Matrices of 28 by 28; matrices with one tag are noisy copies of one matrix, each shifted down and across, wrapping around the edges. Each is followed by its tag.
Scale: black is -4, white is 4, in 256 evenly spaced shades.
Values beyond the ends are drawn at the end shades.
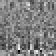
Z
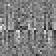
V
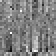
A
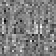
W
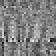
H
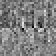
Z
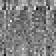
H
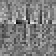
H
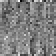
H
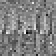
H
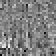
W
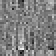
A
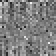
V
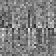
V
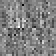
W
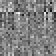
V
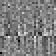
V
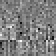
V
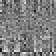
V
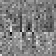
Z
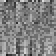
H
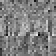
H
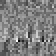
H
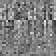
V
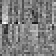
A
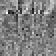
H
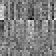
A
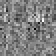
W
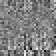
V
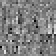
W
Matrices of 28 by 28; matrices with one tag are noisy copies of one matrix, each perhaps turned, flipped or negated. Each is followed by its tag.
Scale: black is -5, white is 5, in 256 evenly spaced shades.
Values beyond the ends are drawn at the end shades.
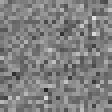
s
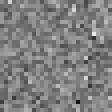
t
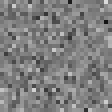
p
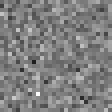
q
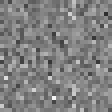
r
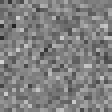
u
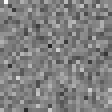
p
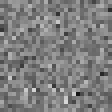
t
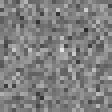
r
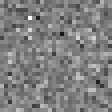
q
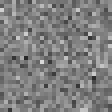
t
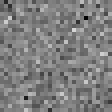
p
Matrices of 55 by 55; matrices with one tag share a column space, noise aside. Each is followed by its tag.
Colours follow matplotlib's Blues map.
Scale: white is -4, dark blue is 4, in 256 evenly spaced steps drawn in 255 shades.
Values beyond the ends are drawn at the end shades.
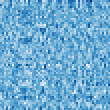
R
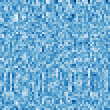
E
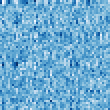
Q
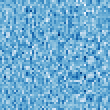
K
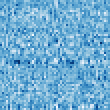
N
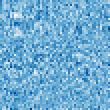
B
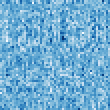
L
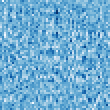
K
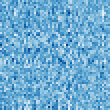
N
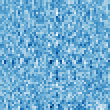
N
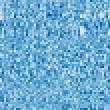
B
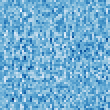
K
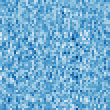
K
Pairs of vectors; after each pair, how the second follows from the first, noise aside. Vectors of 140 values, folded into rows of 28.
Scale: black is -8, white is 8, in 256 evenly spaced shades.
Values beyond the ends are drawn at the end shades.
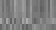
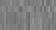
reversed, shrunk.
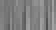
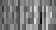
wrapped around, scaled up.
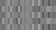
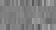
negated, partly zeroed.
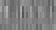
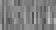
reversed.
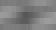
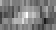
negated, scaled up.
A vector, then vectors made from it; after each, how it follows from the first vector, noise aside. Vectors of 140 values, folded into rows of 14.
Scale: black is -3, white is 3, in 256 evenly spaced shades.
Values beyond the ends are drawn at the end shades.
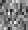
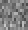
wrapped around, negated, shrunk.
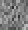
reversed, negated, shrunk.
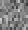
reversed, negated, shrunk.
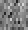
wrapped around, partly zeroed.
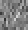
wrapped around, partly zeroed.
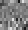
reversed, partly zeroed.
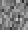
reversed, negated, shrunk.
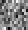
copied.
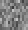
reversed, negated, shrunk.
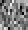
copied.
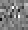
reversed, partly zeroed.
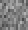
wrapped around, negated, shrunk.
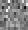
wrapped around, partly zeroed.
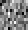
copied.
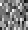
wrapped around, negated.
